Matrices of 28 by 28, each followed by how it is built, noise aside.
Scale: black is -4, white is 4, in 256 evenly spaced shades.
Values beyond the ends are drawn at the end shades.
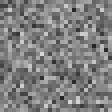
noise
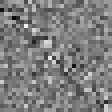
banded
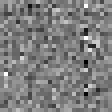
uneven columns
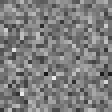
repeating rows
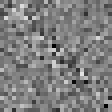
banded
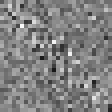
banded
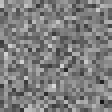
noise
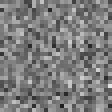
repeating rows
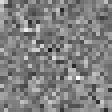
banded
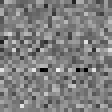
uneven rows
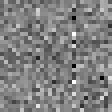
uneven columns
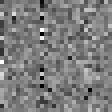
uneven columns
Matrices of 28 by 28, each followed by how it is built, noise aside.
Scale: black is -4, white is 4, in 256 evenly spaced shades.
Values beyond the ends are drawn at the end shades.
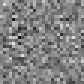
low rank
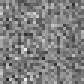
repeating rows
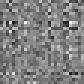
low rank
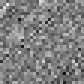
Hankel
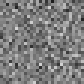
noise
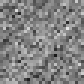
Hankel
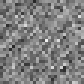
Hankel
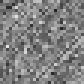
Hankel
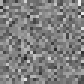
low rank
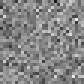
Hankel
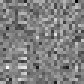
low rank
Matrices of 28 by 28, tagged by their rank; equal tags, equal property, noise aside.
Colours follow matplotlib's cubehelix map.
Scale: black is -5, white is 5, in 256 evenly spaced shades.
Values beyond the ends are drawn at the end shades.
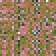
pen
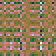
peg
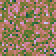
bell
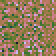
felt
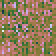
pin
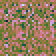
pin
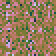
felt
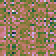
pin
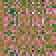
pin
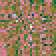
felt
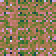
pen
